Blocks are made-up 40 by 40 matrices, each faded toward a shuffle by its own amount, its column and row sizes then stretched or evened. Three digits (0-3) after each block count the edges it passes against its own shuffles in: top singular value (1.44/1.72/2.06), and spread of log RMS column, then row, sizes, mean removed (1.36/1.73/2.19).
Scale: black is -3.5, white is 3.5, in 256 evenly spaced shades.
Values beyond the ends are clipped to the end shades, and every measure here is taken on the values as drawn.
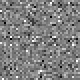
1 1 1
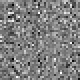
2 2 1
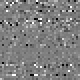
0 0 3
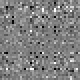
2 2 3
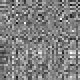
3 2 2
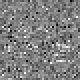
1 0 2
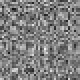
3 2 1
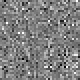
2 2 1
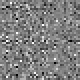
1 2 1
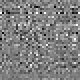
3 0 3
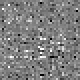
1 2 3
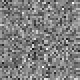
1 0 1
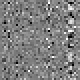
2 3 0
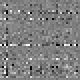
2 2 3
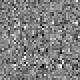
1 2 1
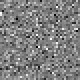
1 0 0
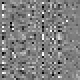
3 3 1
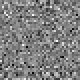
2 0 1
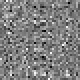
2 2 0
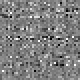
2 0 3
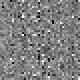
0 3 1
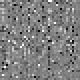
2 2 0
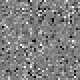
1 1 0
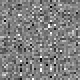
2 2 0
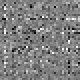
1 2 3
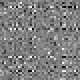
3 2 3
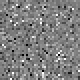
0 1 1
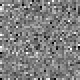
1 0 2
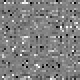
1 1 3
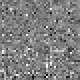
0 2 2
